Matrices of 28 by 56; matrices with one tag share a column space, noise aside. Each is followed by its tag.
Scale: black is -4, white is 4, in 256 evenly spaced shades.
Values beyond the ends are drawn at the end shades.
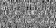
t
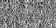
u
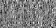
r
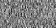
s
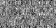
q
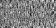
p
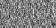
s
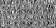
r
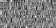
t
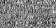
r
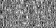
r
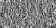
s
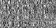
r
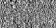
u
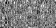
r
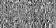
u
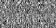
u
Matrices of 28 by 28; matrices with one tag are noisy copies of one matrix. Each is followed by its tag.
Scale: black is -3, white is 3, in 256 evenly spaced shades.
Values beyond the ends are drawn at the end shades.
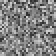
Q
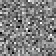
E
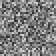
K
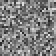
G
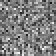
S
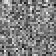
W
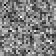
Q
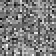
S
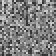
W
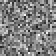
Q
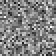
E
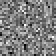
E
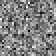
Q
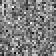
W
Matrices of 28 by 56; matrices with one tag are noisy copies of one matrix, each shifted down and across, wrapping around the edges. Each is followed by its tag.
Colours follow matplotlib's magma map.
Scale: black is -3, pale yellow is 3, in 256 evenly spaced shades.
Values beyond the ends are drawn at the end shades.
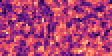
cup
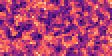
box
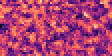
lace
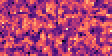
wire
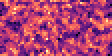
lace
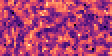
cup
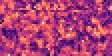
lace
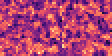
wire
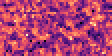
lace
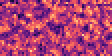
lace
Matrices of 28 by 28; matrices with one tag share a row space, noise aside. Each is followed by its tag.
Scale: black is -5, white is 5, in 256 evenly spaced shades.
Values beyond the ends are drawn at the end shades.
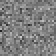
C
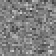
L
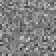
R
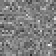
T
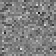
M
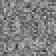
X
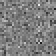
M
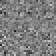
R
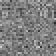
T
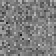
C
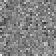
R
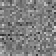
T
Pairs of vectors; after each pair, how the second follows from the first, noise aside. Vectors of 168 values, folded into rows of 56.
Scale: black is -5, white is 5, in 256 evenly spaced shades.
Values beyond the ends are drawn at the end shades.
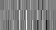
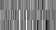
copied.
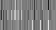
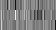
wrapped around, negated.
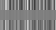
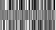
scaled up.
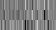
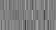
shrunk.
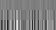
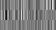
wrapped around, negated.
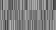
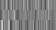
reversed, negated, partly zeroed.
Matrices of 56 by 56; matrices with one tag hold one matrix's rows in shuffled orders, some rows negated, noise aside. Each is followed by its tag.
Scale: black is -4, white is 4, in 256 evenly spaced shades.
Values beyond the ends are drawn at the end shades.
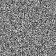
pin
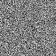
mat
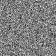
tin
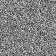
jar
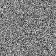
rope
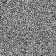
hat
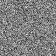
hat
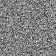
rope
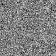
rope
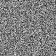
jar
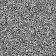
hat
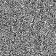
jar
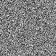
mat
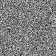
tin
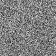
tin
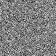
mat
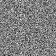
pin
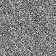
pin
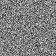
tin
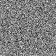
pin
